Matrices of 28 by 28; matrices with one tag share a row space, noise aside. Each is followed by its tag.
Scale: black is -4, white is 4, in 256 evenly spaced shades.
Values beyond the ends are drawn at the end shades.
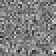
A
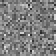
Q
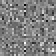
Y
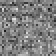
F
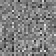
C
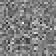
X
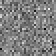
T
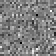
A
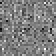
T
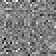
Q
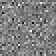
C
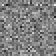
Q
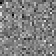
T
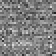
F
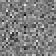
Y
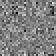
Y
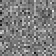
T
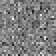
C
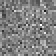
C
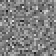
X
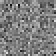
Q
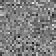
A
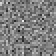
X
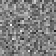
X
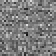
F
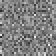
T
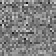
F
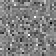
X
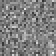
Y
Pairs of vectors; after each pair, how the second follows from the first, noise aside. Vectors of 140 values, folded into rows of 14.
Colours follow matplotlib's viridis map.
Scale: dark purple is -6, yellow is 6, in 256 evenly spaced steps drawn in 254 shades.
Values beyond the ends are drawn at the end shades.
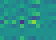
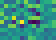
negated, scaled up.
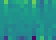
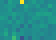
reversed, negated, partly zeroed.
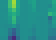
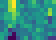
scaled up.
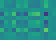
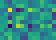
reversed, scaled up.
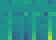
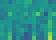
copied.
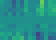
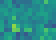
wrapped around, negated.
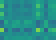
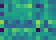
negated, scaled up.
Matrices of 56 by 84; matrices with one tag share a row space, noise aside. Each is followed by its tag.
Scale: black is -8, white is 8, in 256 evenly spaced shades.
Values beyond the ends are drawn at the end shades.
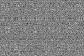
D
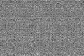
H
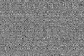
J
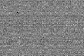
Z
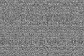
J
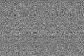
D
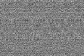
H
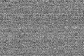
Z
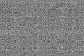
D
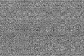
H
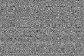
H
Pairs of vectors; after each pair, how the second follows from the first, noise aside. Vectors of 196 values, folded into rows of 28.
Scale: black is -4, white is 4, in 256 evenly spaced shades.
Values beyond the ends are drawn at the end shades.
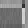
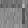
negated, shrunk.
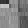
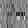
wrapped around, partly zeroed.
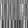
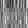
reversed.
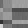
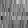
wrapped around, negated, partly zeroed.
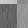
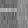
wrapped around, shrunk.
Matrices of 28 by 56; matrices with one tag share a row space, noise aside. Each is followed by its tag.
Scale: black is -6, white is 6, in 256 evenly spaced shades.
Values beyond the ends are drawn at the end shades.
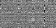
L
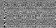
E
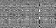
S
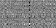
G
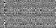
E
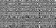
S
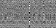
G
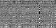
S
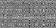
G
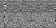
E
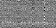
L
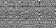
S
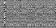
E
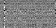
E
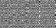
S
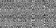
L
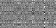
L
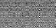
S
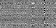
L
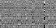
L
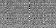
G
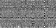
L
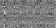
E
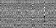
L
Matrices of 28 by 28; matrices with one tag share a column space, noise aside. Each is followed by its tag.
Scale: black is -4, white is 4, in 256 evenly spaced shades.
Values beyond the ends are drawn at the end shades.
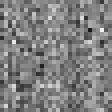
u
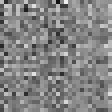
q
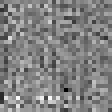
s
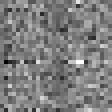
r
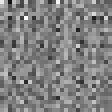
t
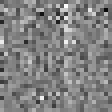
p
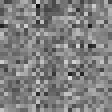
q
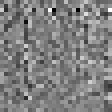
p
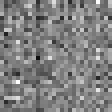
t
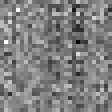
p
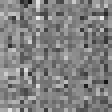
t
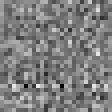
u
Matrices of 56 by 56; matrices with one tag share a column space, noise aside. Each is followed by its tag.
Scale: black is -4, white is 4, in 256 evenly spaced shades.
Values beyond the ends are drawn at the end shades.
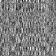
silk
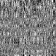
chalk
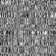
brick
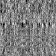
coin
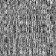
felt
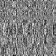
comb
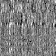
coin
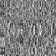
comb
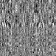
coin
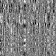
coin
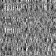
silk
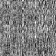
felt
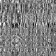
coin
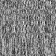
felt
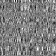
silk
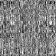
felt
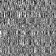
brick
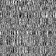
brick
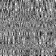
chalk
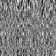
chalk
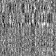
coin
